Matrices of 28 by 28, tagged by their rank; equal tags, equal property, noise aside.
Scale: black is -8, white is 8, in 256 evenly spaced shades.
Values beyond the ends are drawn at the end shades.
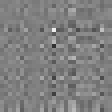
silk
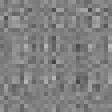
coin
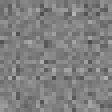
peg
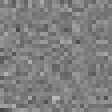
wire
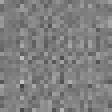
coin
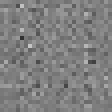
wire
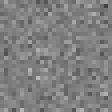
wire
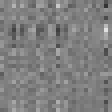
silk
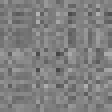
silk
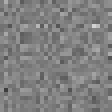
peg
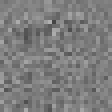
peg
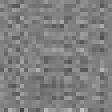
coin
